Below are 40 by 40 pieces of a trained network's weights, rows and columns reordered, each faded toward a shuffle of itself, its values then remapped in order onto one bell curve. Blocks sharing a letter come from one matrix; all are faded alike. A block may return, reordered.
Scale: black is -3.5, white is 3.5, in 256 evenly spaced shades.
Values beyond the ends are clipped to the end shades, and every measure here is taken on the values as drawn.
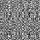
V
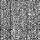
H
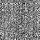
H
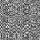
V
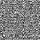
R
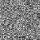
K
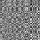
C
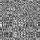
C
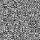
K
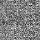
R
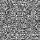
R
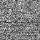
R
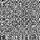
C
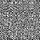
K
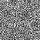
K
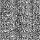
H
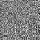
K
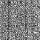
H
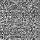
R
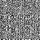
H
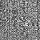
H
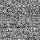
R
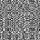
C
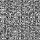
H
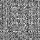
H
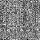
H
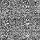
R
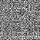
R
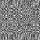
V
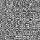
K
